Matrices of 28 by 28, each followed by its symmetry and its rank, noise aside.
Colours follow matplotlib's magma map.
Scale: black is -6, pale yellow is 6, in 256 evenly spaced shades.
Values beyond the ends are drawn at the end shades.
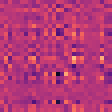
antisymmetric, rank two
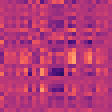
antisymmetric, rank two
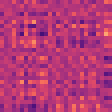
antisymmetric, rank two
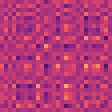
symmetric, rank two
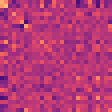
symmetric, rank three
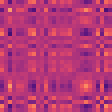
symmetric, rank one
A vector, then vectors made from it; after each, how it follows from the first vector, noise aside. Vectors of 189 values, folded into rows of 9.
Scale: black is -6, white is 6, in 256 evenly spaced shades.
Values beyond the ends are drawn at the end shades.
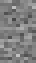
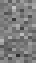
sign-scrambled.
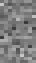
wrapped around.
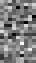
reversed, negated, scaled up.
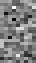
scaled up.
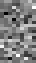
scaled up.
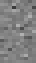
negated, partly zeroed.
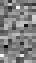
reversed, scaled up.
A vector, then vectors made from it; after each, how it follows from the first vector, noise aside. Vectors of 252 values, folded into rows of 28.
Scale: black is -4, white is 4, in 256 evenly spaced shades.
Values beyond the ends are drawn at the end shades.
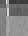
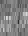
wrapped around, negated, partly zeroed.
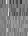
partly zeroed.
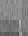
reversed, shrunk.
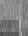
reversed, shrunk.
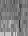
reversed, negated, partly zeroed.
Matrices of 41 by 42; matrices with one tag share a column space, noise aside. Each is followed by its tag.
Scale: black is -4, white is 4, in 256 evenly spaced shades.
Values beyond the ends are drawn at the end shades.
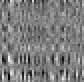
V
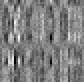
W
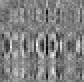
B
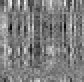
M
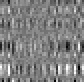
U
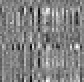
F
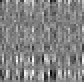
V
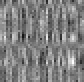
W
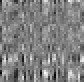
V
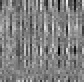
M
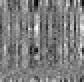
M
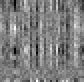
M
